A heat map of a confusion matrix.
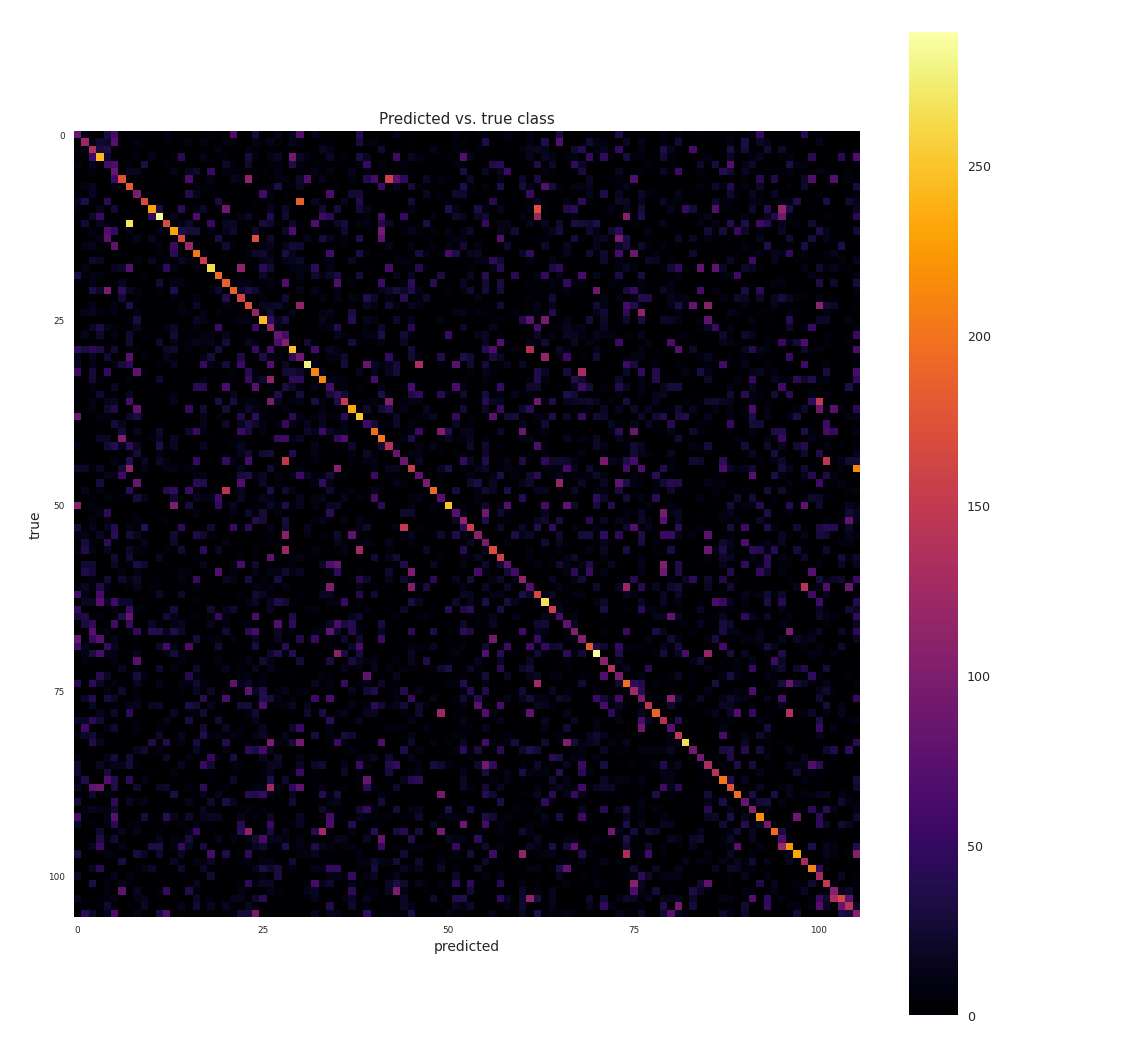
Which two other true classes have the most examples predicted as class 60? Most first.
97, 40
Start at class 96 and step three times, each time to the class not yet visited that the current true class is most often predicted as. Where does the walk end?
6
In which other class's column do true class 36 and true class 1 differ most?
100
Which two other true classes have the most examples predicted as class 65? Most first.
47, 1
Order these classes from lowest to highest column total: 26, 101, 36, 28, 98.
36, 98, 101, 28, 26
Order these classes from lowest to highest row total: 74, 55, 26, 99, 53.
55, 26, 99, 74, 53
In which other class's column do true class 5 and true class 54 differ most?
28
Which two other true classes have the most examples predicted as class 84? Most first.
18, 21
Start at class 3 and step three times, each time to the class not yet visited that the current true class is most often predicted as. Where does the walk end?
98
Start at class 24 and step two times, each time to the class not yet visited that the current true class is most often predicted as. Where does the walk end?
80
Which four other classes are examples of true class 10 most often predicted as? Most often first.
62, 95, 20, 86
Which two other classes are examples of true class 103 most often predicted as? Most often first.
102, 61
